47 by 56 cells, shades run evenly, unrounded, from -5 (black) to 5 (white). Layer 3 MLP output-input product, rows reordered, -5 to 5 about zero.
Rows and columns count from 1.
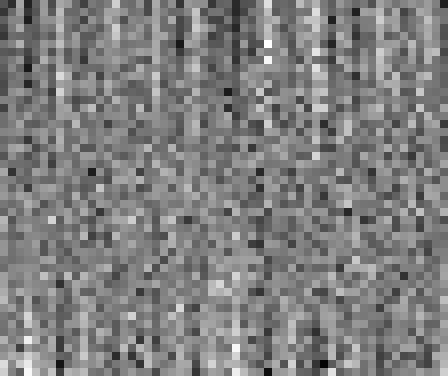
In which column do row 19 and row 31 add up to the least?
32
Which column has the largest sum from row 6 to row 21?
40
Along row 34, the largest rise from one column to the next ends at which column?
44
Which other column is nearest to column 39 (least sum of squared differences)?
35
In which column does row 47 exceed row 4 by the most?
30
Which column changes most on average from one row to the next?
41
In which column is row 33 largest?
45
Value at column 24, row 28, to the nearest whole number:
-3
